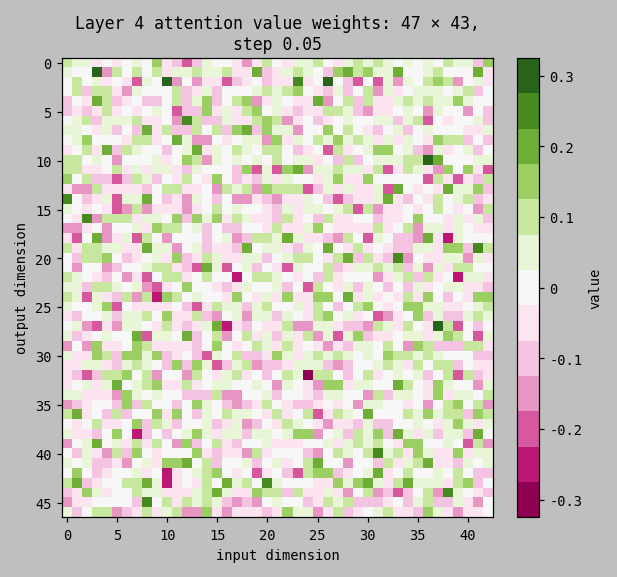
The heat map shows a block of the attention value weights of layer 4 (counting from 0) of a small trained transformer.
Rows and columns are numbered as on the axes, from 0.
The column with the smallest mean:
5
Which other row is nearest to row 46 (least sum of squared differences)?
3
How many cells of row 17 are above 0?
13
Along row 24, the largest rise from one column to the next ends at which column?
10
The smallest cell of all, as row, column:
32, 24
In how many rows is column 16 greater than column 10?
19
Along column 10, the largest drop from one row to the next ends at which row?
42
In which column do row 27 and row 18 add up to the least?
30
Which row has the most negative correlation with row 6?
46
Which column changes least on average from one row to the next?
14
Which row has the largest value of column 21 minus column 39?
22
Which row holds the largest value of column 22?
18
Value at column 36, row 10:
0.3
